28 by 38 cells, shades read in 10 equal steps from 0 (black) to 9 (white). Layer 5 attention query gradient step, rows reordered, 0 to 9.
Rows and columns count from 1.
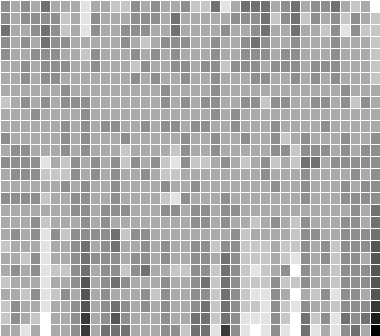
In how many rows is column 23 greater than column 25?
7
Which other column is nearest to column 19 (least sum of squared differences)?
3
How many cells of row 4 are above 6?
2
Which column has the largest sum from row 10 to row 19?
5
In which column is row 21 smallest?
38
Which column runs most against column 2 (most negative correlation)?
18
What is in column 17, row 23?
6
